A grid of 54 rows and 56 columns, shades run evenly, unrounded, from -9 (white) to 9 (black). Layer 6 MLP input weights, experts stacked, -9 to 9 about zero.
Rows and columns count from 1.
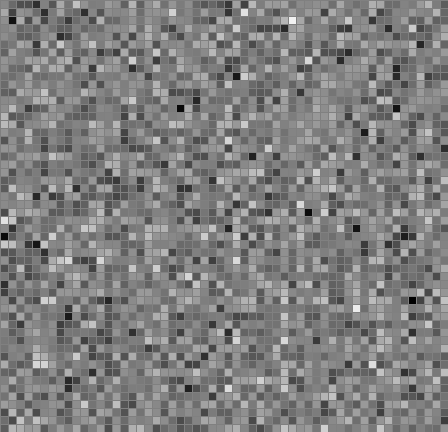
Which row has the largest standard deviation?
38
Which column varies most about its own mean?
29
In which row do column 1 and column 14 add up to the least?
28
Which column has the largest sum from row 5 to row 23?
50
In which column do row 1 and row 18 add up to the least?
20
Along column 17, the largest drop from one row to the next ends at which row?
8
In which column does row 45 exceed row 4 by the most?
26
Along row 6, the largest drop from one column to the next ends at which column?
6
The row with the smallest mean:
16
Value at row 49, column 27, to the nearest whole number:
-3
